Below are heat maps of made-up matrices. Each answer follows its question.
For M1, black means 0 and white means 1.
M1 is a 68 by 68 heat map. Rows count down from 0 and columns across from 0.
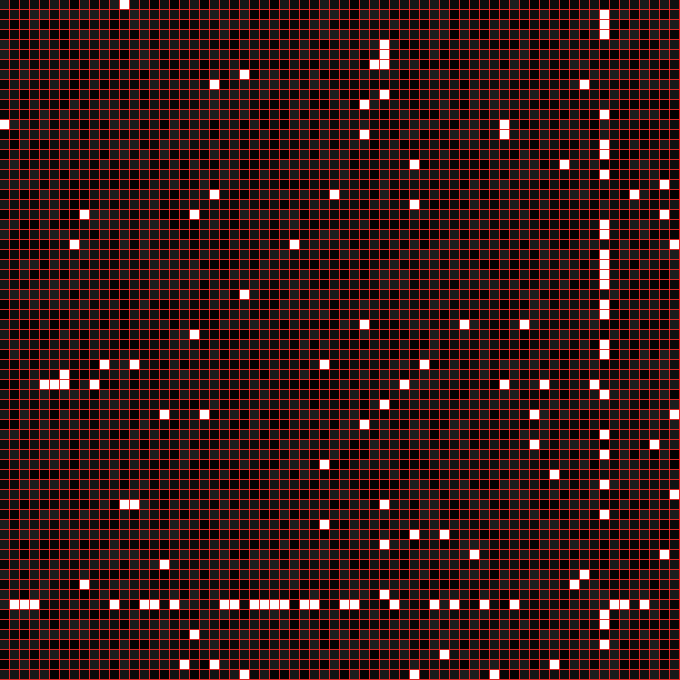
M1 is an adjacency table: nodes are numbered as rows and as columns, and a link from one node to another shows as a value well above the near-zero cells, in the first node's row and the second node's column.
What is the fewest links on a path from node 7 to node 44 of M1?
5
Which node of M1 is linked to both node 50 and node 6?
node 38
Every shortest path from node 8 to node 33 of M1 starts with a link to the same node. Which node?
node 21
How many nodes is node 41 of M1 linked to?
4
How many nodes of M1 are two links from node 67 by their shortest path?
5
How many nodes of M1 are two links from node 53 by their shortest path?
4
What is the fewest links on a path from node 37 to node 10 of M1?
6
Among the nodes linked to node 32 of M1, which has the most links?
node 36
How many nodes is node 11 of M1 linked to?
1
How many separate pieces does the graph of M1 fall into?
4
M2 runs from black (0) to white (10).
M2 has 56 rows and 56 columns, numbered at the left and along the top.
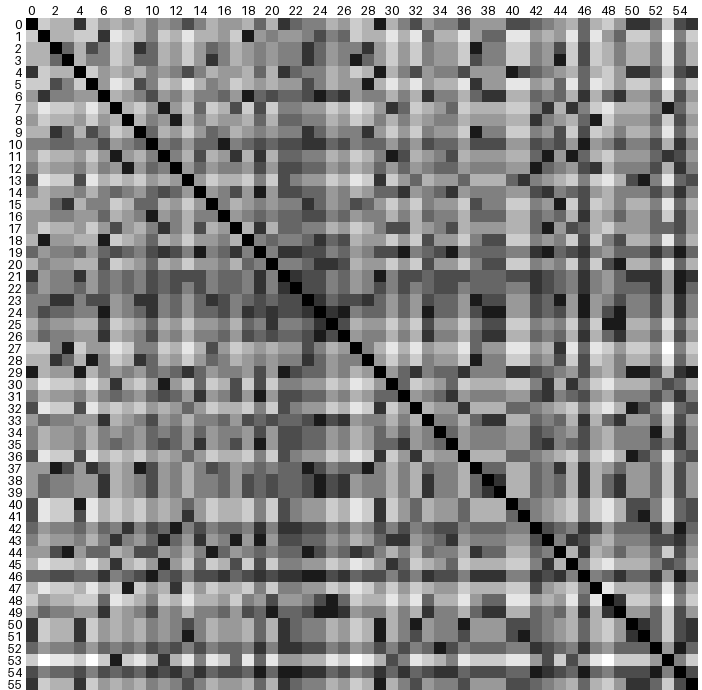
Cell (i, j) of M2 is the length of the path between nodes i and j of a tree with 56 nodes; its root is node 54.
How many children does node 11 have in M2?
3
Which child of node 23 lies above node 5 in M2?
37
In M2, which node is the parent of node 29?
21
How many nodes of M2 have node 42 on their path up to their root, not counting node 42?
3
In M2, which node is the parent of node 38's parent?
46
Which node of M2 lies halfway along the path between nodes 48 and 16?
24
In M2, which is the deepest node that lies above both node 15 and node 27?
44
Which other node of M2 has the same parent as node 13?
41
